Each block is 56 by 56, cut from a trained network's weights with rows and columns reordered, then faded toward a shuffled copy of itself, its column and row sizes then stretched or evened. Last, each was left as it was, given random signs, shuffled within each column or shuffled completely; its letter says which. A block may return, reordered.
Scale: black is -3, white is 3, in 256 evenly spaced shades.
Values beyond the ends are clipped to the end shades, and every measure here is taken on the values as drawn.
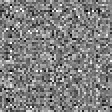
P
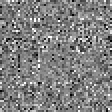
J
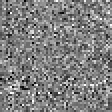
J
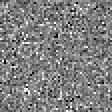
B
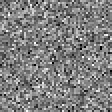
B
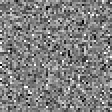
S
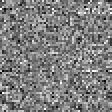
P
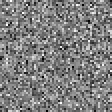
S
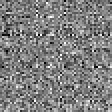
P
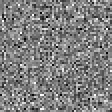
P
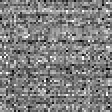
P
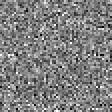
J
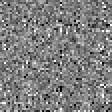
J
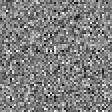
P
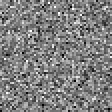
B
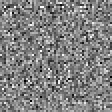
J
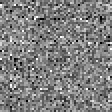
J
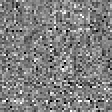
P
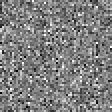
S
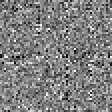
J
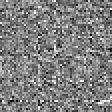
P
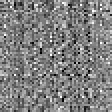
P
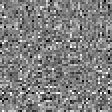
P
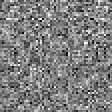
P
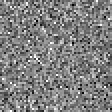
B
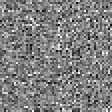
P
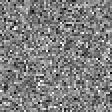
B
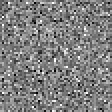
J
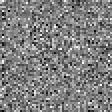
P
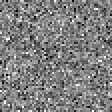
B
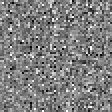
J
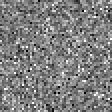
B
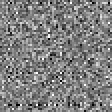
P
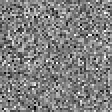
J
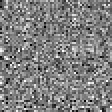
P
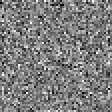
J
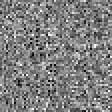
P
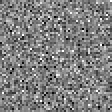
B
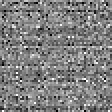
P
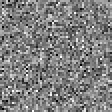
S
